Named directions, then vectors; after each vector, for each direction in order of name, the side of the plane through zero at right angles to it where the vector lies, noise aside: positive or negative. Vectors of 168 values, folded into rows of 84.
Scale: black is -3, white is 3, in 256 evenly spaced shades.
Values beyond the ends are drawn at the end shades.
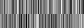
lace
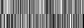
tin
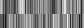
negative, negative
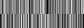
negative, positive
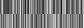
negative, negative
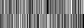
negative, positive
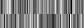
positive, positive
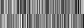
negative, positive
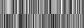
positive, positive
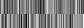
positive, negative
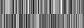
positive, positive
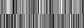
positive, positive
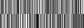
negative, positive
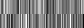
negative, positive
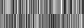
positive, positive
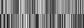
negative, positive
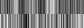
positive, negative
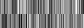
positive, negative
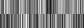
negative, positive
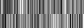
negative, negative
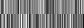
negative, positive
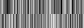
negative, negative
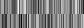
positive, negative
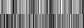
positive, positive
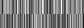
positive, positive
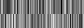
negative, negative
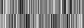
positive, positive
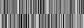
positive, negative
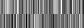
positive, positive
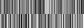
positive, negative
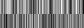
positive, positive
